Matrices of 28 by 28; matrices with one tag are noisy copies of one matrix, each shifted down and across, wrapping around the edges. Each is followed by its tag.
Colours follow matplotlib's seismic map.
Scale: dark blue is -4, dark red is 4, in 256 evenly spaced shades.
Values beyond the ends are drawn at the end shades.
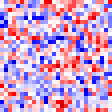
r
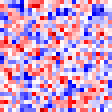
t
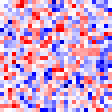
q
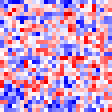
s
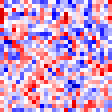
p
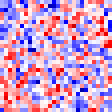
q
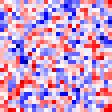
q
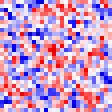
r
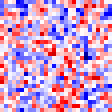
q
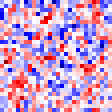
p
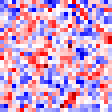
p
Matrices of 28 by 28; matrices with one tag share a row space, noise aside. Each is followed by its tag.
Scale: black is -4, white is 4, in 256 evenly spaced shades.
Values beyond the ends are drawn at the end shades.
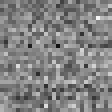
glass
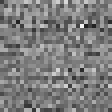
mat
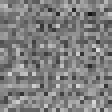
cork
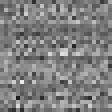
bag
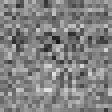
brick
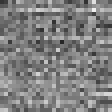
glass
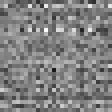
glass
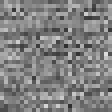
mat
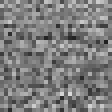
brick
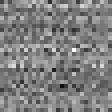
bag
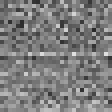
cork
